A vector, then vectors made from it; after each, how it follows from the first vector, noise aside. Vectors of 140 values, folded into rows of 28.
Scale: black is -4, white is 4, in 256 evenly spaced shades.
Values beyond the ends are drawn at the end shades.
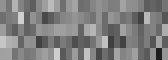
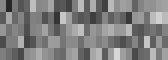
reversed.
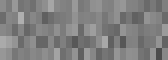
shrunk.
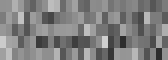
copied.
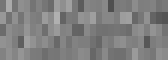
reversed, negated, shrunk.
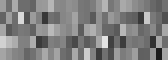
copied.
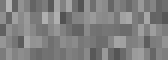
reversed, negated, shrunk.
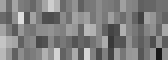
copied.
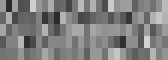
reversed.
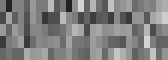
reversed.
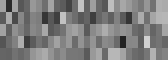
reversed.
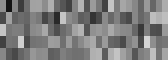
reversed.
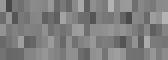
reversed, shrunk.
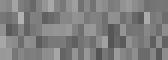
shrunk.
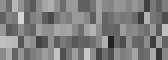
copied.
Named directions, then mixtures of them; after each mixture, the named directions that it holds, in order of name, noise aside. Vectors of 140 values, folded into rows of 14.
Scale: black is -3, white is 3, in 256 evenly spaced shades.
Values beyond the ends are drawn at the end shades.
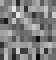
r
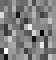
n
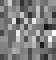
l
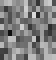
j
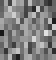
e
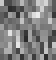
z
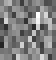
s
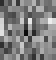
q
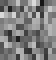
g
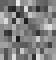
g, l, r.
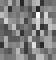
g, s.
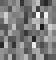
g, j, s.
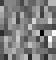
l, n.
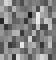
s.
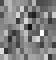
n, z.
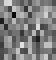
j, r, s.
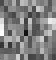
q.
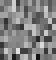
e, n, r.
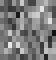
z.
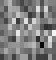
l, r.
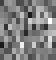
l, q, s.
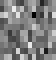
g, r, z.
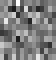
g, q, r.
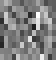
s.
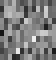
e, l, r.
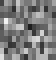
n, r, s.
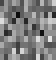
n, q, r.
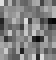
q, r.
